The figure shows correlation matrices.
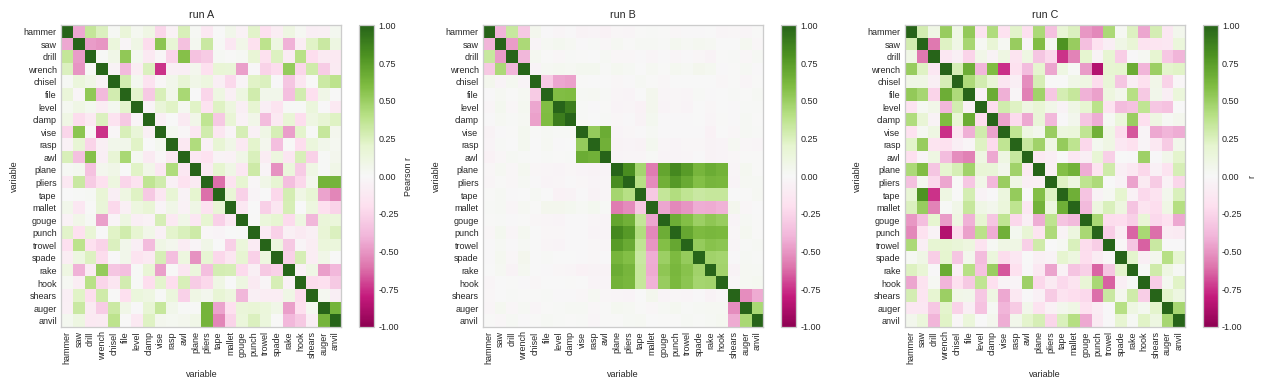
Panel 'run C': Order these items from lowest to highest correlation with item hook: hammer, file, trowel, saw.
trowel, hammer, file, saw
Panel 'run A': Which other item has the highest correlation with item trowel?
saw
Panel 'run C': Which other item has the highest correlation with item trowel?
hammer
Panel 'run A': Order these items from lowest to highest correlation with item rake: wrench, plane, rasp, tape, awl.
awl, rasp, plane, tape, wrench
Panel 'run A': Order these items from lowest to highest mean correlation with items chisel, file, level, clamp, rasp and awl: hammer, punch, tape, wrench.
wrench, tape, hammer, punch
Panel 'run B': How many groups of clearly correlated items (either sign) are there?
5
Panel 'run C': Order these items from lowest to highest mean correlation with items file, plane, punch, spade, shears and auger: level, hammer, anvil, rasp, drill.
drill, level, rasp, hammer, anvil
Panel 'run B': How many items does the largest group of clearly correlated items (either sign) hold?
10
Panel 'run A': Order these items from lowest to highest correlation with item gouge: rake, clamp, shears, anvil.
shears, rake, clamp, anvil
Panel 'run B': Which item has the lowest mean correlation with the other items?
mallet
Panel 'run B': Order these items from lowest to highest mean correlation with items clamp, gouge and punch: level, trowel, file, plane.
file, level, trowel, plane
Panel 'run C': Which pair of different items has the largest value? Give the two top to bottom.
saw, tape
